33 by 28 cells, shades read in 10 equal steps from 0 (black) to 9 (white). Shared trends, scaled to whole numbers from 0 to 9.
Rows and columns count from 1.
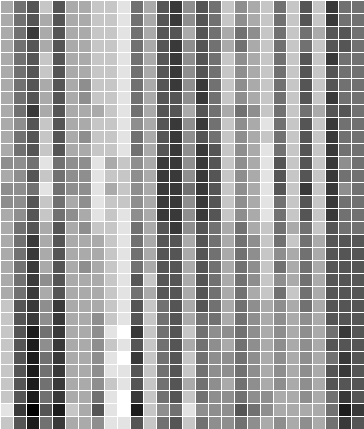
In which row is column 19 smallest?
32
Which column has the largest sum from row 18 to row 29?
10
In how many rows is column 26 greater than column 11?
5
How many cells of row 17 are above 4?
17
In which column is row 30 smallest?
3
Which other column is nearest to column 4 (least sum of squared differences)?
8
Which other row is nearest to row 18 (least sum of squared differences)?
4
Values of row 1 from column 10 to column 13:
8 4 6 3
